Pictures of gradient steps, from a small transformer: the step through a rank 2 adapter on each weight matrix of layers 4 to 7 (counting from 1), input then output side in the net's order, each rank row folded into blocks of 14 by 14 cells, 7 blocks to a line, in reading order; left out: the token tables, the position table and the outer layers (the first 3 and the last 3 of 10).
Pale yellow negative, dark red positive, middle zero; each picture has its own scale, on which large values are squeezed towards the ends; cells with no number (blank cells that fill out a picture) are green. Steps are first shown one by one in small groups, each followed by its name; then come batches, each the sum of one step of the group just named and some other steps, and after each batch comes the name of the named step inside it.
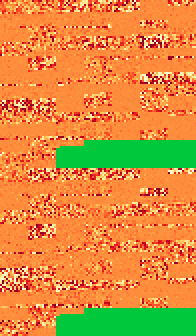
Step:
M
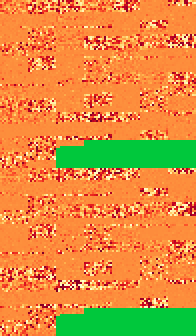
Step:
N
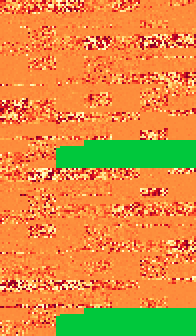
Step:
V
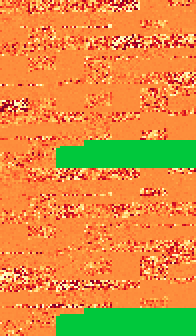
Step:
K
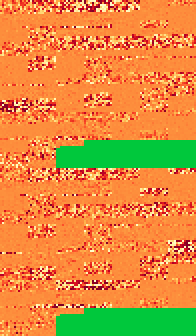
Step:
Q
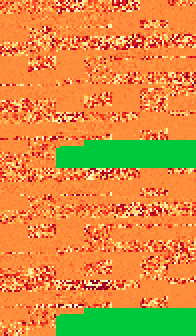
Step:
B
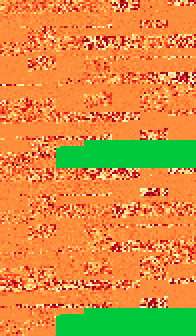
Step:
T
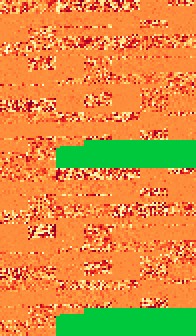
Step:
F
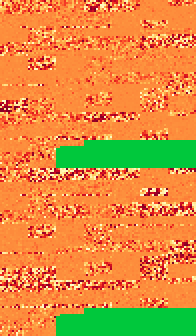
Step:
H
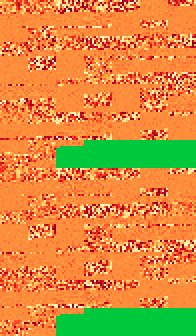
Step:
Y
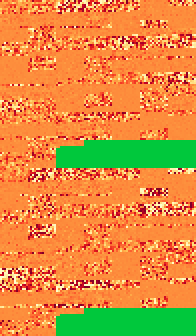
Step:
M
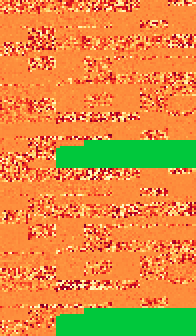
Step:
N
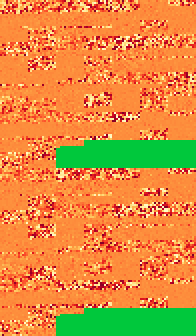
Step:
T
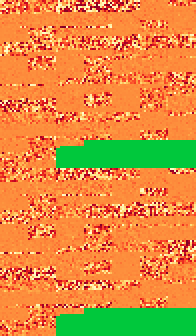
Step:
F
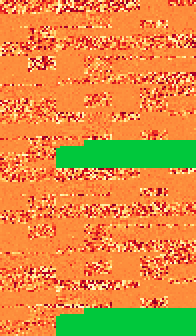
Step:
Y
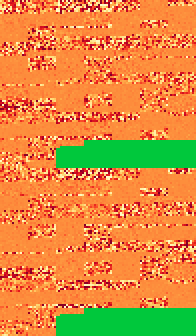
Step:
Q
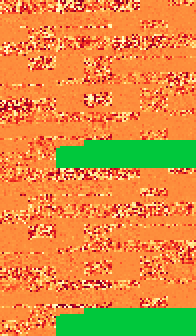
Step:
F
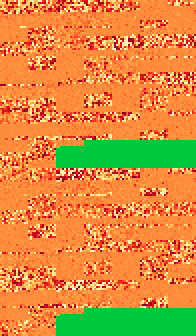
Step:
T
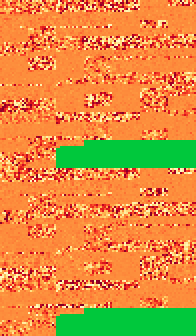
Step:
K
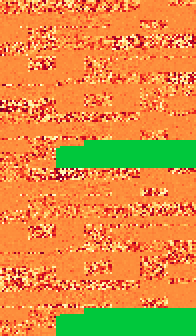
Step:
H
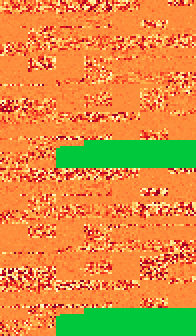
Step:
H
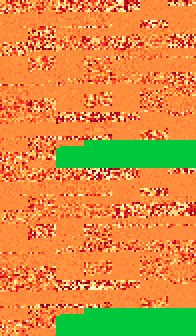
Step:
N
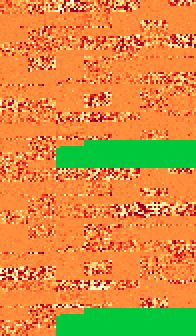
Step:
N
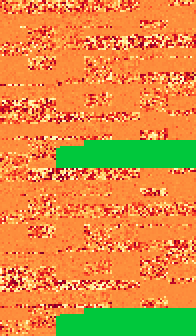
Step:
V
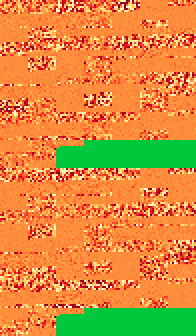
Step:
H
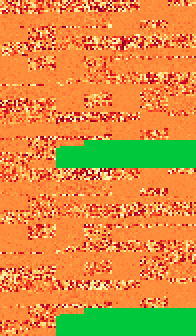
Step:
M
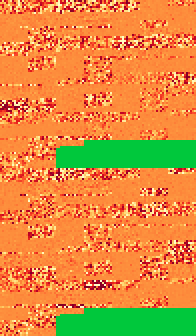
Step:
Q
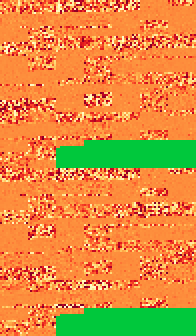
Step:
F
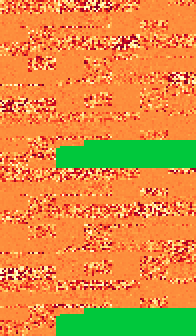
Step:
Q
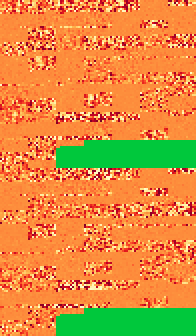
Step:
N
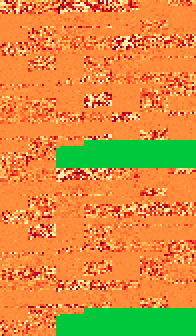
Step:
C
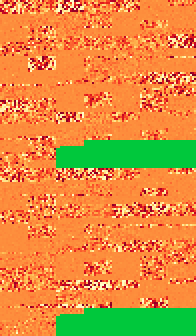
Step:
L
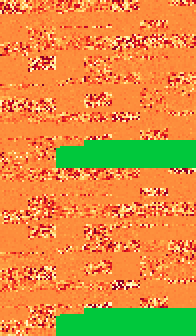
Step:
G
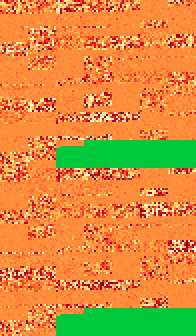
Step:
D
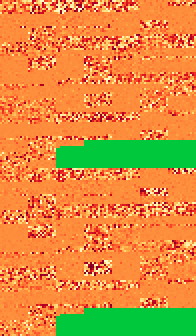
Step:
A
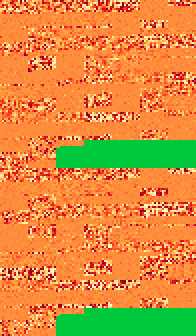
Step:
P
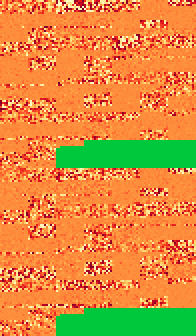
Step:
A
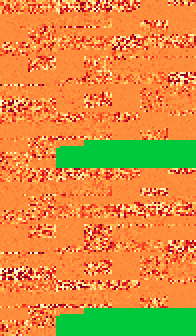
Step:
G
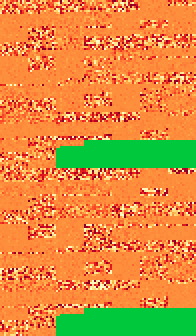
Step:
G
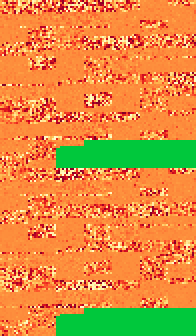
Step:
C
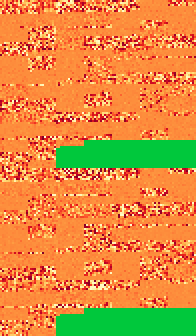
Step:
G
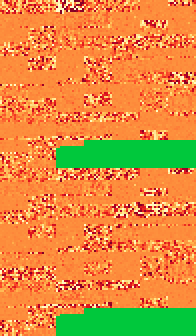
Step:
D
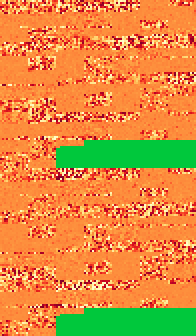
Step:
P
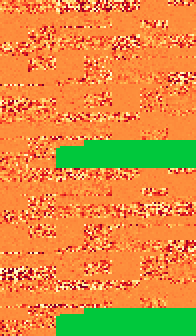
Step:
P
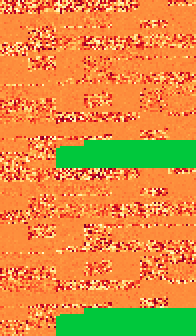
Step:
D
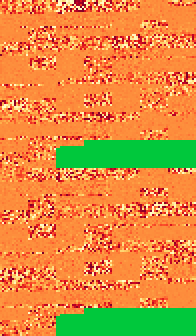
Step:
A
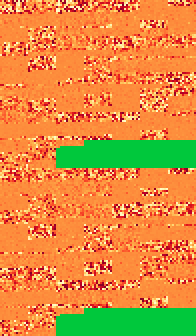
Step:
P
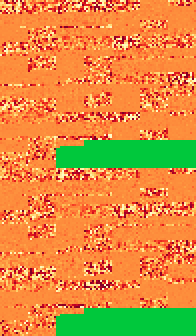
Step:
C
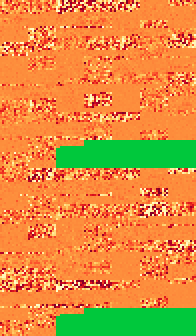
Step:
D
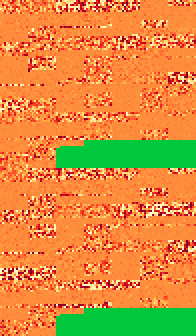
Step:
P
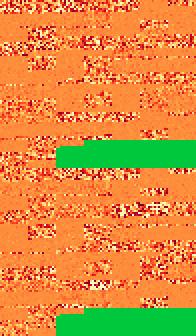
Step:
P
